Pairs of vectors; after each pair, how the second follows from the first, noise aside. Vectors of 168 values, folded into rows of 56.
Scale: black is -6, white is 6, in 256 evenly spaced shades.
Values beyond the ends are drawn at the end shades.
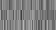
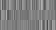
negated, partly zeroed.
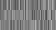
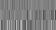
wrapped around, negated, partly zeroed.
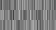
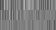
wrapped around, negated, partly zeroed.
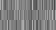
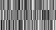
reversed, scaled up.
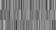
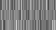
negated.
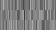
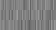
wrapped around, shrunk.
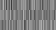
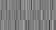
reversed, partly zeroed.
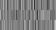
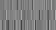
reversed, partly zeroed.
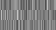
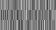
negated.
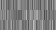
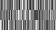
reversed, scaled up.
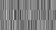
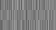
wrapped around, shrunk.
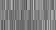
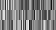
reversed, scaled up.
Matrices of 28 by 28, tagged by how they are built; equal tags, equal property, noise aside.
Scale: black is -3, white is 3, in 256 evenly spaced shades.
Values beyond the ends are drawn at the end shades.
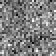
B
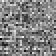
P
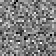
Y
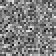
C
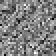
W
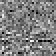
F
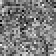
B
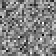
W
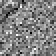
W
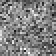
B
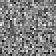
Y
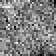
B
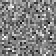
Y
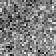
B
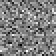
Y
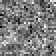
B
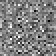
F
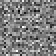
P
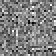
F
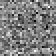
P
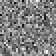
F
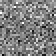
Y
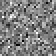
W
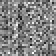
C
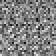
Y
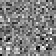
F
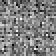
P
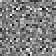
F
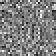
F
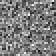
C
